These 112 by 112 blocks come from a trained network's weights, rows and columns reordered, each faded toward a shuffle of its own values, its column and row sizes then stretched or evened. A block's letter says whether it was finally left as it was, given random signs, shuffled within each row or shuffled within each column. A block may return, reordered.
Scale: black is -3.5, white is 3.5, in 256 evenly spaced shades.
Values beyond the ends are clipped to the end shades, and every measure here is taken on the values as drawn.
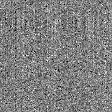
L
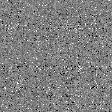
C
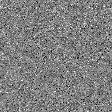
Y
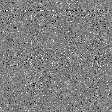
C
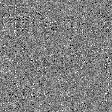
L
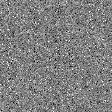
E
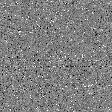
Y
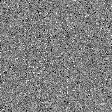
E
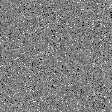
E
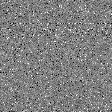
Y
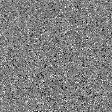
C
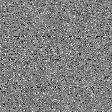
Y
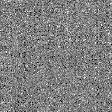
L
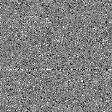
L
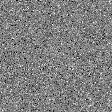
Y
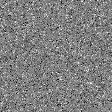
E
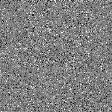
L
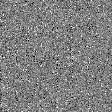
E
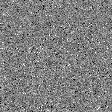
Y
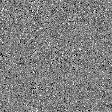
C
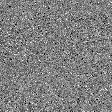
Y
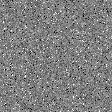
E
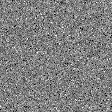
Y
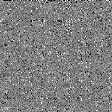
L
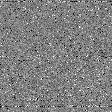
Y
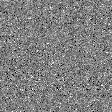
Y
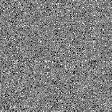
L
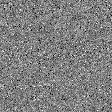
Y
